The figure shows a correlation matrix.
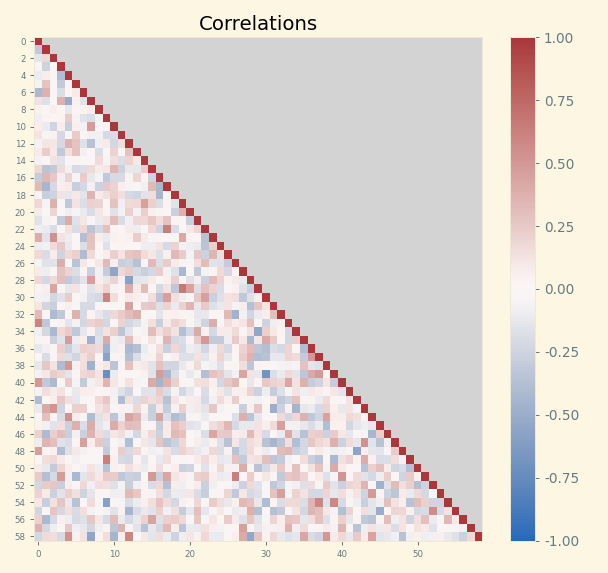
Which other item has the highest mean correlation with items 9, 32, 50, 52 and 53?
44
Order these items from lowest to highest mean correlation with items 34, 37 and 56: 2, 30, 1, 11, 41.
1, 2, 11, 30, 41
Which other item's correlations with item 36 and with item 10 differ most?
27
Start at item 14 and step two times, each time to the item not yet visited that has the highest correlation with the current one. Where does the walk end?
29
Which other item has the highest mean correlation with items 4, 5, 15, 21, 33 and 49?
40
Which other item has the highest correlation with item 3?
51
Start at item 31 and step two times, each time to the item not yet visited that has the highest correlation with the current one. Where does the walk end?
58
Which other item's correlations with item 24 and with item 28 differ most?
12
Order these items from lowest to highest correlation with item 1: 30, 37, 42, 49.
37, 30, 42, 49
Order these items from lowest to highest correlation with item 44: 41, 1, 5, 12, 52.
52, 5, 41, 1, 12
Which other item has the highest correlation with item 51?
26
